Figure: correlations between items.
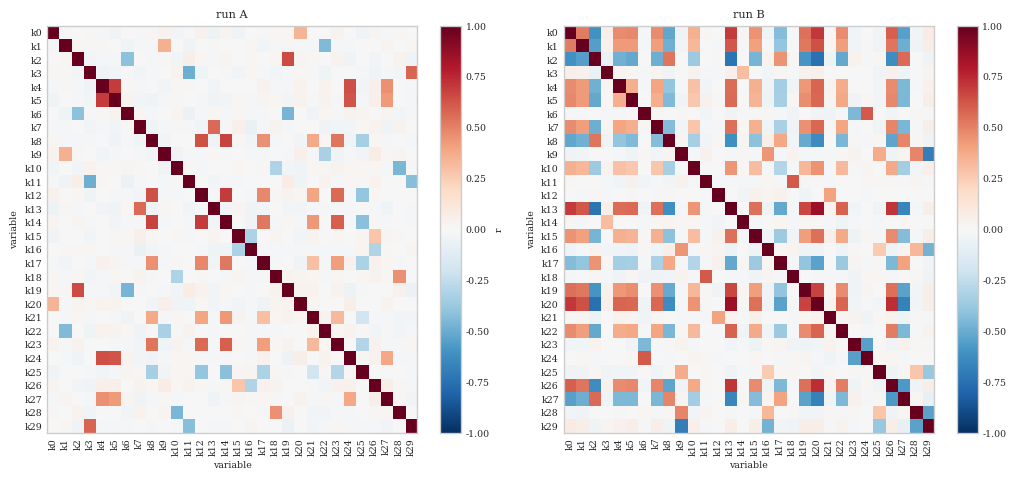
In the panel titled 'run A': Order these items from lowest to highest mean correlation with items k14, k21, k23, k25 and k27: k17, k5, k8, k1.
k1, k5, k17, k8
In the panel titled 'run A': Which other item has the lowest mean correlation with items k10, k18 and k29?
k11
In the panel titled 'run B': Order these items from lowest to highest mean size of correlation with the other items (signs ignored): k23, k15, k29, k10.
k23, k29, k10, k15
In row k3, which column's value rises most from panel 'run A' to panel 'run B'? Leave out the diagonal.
k11
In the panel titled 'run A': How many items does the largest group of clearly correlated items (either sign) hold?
7
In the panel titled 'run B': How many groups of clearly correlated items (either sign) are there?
6
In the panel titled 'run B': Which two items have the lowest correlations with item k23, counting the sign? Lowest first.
k24, k6
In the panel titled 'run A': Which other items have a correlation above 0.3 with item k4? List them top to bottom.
k5, k24, k27
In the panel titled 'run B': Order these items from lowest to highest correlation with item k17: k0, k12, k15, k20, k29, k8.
k20, k0, k15, k29, k12, k8
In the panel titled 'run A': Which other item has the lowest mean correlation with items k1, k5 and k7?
k22
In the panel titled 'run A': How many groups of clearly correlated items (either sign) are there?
9
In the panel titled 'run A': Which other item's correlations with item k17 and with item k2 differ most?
k19
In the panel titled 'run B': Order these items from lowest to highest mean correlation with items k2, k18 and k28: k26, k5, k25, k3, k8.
k26, k5, k3, k25, k8
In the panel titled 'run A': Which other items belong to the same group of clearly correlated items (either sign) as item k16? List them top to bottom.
k15, k26
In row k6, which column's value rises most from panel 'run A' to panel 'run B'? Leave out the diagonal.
k24
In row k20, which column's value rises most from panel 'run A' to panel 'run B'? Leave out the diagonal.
k13
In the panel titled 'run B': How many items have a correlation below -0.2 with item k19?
4
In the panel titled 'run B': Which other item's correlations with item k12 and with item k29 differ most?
k9
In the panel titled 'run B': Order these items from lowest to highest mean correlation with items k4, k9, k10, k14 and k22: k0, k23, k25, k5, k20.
k23, k25, k5, k0, k20
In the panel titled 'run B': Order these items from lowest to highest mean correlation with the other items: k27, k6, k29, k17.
k27, k17, k29, k6
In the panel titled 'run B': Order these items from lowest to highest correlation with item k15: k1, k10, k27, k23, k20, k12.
k27, k23, k12, k10, k1, k20
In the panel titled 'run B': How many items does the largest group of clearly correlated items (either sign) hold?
16
